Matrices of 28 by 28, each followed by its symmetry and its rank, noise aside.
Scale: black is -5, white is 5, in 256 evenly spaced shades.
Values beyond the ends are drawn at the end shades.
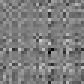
symmetric, rank three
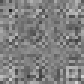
symmetric, rank three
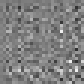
no symmetry, rank four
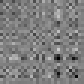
symmetric, rank three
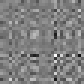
symmetric, rank two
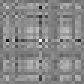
symmetric, rank two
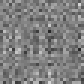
no symmetry, rank three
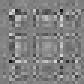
symmetric, rank two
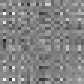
no symmetry, rank three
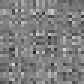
no symmetry, rank four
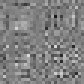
no symmetry, rank four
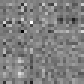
antisymmetric, rank four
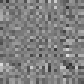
no symmetry, rank three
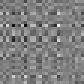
no symmetry, rank two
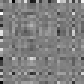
antisymmetric, rank two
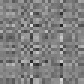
no symmetry, rank two
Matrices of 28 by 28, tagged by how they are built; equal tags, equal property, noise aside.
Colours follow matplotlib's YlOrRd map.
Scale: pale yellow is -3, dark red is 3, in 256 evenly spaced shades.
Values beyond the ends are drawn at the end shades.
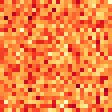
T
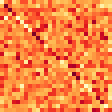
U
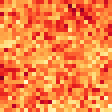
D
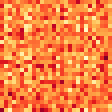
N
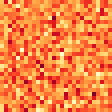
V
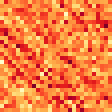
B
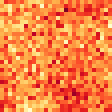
D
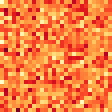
T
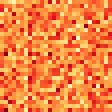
T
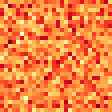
V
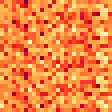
T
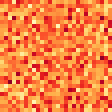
T
